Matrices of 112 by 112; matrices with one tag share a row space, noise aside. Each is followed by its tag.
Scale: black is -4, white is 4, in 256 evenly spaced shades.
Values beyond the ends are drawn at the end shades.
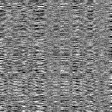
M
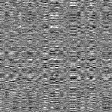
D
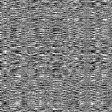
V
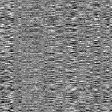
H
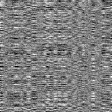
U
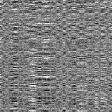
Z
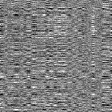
U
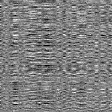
Z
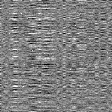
Z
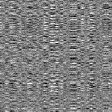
D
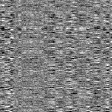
H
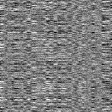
U
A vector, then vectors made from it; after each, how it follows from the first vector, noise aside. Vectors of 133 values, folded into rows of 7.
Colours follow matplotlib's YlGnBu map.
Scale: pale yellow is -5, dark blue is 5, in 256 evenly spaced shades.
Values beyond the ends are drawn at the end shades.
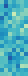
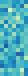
reversed, negated.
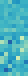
wrapped around, partly zeroed.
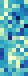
negated, scaled up.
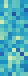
negated.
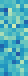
reversed, negated.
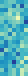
reversed, negated.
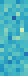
wrapped around, partly zeroed.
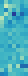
negated, partly zeroed.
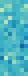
wrapped around, partly zeroed.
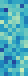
reversed, negated.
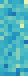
wrapped around, negated, partly zeroed.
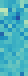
reversed, partly zeroed.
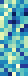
negated, scaled up.
